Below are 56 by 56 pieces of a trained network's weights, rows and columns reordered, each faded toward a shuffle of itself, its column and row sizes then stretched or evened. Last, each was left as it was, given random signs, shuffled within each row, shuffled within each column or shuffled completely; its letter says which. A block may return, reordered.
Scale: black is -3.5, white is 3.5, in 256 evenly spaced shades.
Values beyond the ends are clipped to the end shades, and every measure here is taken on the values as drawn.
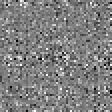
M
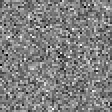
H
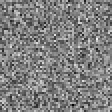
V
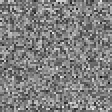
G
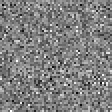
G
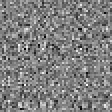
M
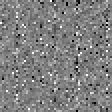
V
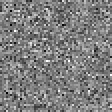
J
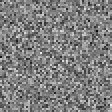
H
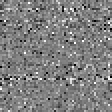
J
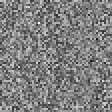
J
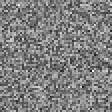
G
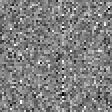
V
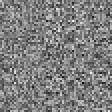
M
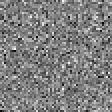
M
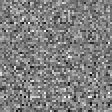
M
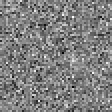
V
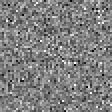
H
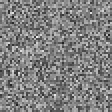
J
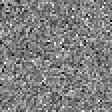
H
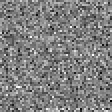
G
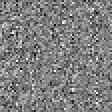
V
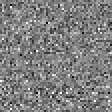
G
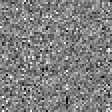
V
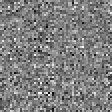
J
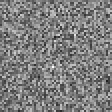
J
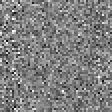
V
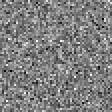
H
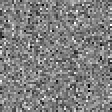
V
